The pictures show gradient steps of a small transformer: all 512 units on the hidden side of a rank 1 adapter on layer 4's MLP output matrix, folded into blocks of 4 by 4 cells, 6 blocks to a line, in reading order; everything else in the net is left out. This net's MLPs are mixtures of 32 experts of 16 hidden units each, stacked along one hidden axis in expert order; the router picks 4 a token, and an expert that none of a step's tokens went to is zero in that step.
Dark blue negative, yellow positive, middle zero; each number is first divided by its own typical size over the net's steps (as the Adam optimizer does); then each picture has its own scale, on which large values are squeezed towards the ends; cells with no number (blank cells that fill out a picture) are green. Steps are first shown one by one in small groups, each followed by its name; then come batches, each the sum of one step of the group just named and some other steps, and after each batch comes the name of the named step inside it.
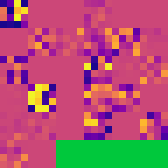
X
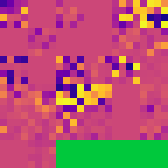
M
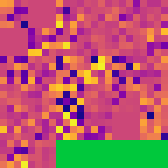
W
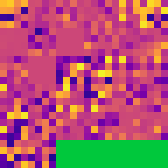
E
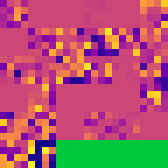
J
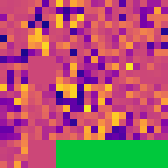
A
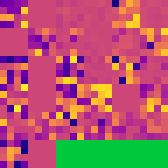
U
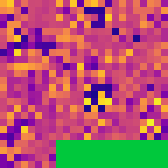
E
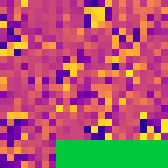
E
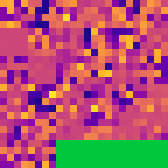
E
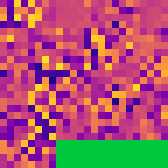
X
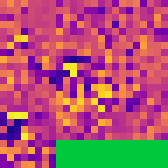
E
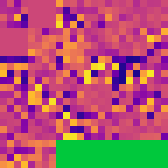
W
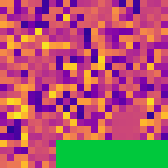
W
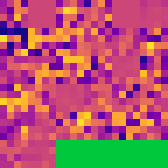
X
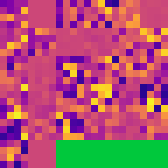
U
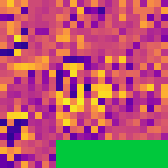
E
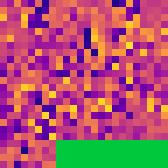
U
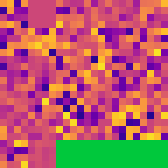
W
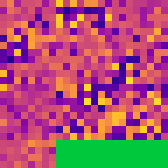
A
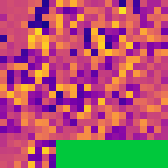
A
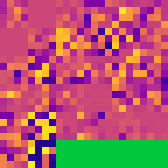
J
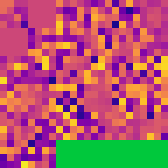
W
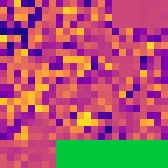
X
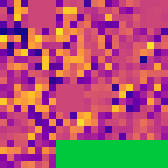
X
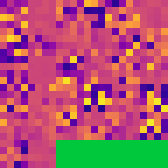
U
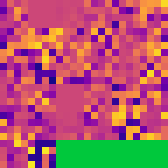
J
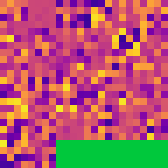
E
